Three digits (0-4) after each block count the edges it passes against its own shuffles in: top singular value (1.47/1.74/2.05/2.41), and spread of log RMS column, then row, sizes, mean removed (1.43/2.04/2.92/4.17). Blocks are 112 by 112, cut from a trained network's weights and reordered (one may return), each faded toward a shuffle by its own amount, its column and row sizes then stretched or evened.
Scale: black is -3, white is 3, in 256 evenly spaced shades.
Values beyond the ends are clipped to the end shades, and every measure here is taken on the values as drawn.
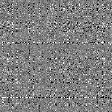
2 3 3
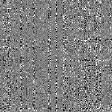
1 4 2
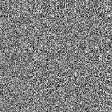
3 2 1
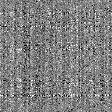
3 1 2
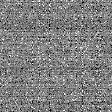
2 2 0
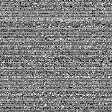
4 0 2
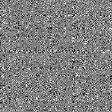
1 3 3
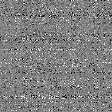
0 2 3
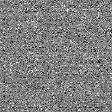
0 2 2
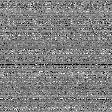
3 0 3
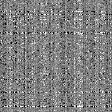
4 2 3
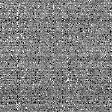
2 2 1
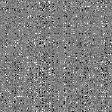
0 3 3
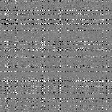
2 3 4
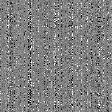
1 4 1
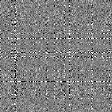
4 3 3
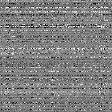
4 2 4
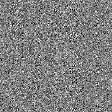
1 2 1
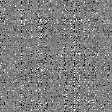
1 3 2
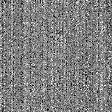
3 2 1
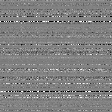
4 0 4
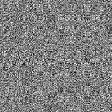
4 1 1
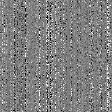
2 4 0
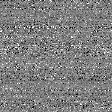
0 0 3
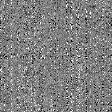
0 3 1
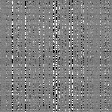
4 4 0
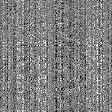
4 3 2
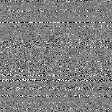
2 1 4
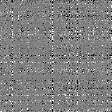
2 3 3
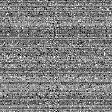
4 1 0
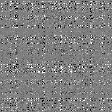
0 3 4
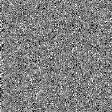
1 2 0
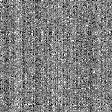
3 0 2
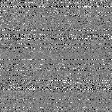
0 1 4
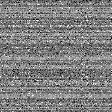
4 1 1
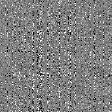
1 4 1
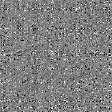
0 2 3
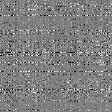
2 1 4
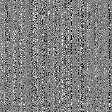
2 4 0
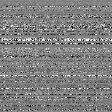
3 1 4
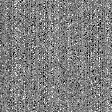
2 2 0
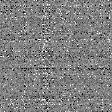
1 2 2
